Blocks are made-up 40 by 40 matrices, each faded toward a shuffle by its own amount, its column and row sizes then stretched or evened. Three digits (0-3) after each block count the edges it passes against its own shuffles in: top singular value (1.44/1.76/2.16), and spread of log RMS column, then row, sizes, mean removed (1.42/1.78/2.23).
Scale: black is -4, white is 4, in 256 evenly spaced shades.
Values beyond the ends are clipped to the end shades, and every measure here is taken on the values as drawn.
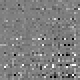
1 1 3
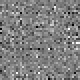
1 1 2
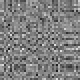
3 0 2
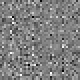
1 3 1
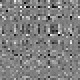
3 2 3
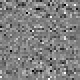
2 2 2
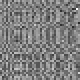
3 0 0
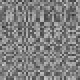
3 0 2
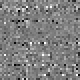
0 1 3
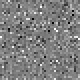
0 0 1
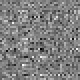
2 0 3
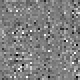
0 2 0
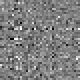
2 1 2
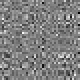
3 3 1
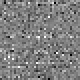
0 1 2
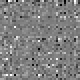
1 2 3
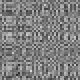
3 1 2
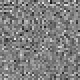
2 0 2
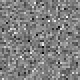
1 1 0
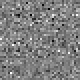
1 0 2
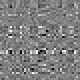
3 1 3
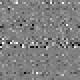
1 0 3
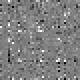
0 3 1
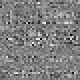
1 0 3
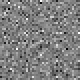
2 1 0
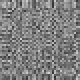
3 3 0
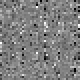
1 3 0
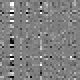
3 3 2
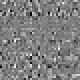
2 1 3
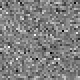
0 0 1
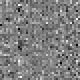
1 2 0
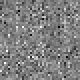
1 2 1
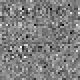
1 0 2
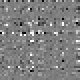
1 2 3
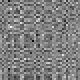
3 2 0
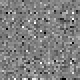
0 1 2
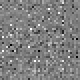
1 2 1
